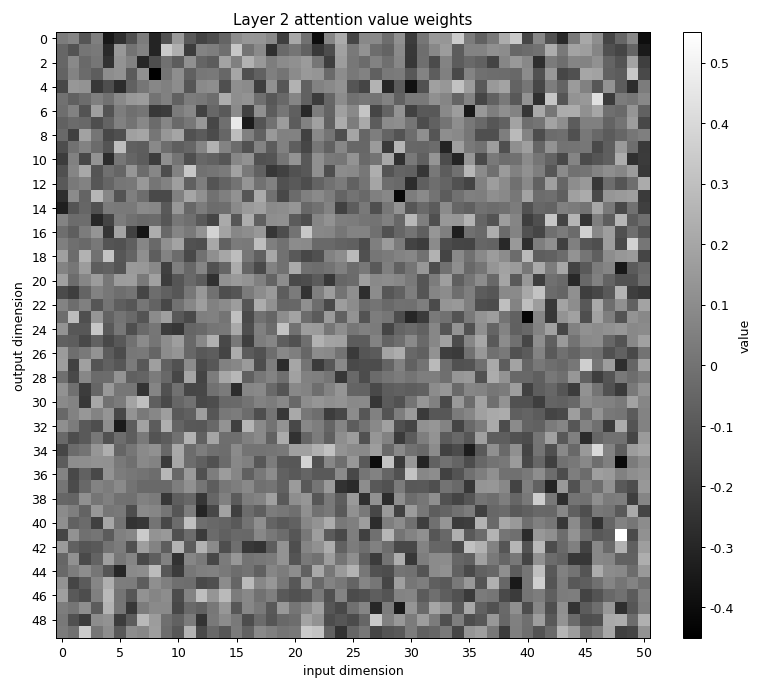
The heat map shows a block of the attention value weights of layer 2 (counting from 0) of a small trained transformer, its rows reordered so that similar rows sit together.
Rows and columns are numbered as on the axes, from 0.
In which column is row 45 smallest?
39
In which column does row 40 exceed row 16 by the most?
4
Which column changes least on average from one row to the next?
47
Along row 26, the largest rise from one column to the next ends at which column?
15
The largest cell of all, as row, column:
41, 48
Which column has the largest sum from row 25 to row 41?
50
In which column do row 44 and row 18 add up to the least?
5
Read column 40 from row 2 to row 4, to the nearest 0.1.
0.1 0.1 0
